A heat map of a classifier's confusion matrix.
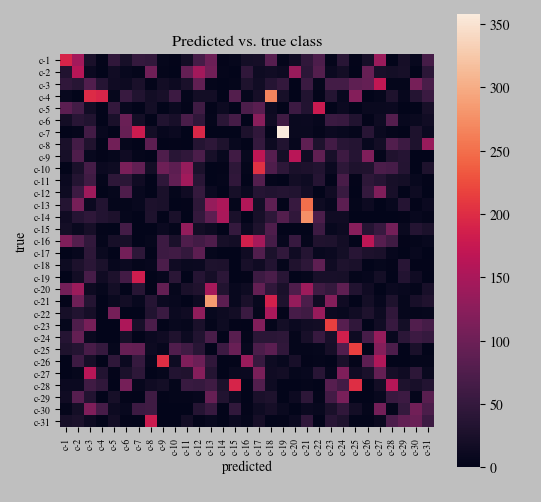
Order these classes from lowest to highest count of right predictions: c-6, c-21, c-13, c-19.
c-19, c-21, c-6, c-13
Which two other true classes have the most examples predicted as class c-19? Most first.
c-7, c-14
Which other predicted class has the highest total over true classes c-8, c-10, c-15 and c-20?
c-17
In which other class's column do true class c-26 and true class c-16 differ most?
c-9
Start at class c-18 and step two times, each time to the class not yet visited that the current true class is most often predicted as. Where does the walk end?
c-12
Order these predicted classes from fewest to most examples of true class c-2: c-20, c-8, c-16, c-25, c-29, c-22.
c-25, c-29, c-16, c-22, c-8, c-20
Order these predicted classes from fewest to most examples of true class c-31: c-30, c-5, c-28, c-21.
c-5, c-21, c-28, c-30
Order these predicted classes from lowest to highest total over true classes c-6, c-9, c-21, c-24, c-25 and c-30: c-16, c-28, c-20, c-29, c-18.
c-16, c-29, c-28, c-20, c-18
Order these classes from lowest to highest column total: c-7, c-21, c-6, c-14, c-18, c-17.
c-14, c-7, c-6, c-21, c-18, c-17
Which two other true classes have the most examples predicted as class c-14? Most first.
c-13, c-21
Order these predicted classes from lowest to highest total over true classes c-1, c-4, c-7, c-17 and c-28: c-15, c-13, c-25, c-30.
c-30, c-13, c-15, c-25
